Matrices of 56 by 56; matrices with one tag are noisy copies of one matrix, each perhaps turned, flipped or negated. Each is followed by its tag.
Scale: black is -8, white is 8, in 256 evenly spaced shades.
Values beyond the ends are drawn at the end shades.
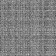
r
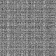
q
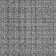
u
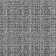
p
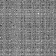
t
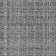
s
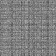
q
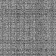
t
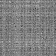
t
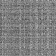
u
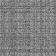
s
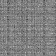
q
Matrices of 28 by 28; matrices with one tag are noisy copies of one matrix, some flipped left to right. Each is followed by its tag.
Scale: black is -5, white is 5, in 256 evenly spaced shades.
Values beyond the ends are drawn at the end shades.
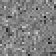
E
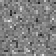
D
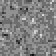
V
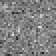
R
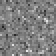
D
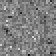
E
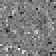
E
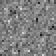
D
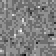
V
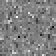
D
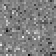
E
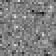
R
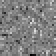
V
